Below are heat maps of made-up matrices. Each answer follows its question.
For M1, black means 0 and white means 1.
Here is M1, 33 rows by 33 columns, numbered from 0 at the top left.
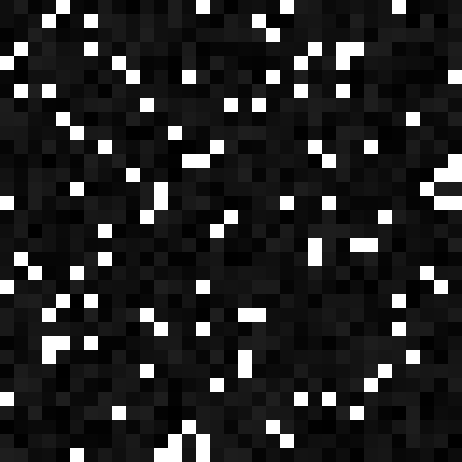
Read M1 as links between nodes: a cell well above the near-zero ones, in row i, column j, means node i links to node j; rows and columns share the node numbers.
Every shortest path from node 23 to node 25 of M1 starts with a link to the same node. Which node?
node 28
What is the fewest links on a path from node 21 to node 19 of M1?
6
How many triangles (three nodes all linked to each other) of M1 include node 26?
0
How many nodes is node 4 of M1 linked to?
4
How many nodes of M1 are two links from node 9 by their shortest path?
4
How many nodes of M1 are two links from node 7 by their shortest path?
4
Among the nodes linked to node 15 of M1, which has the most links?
node 10
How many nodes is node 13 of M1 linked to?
3
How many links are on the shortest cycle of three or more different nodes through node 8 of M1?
6
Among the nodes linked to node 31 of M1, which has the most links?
node 14
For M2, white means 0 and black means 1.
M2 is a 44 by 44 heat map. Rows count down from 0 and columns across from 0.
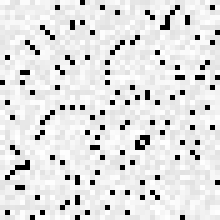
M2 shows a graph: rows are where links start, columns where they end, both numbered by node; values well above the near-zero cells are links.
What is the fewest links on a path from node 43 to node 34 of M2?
5
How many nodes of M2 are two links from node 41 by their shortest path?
3
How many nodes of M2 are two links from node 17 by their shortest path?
5
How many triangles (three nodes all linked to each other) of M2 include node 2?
0
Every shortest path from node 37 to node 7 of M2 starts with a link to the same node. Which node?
node 3
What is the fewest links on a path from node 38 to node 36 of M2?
6
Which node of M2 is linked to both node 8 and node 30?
node 24
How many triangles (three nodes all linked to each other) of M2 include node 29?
2
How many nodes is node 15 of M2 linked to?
5
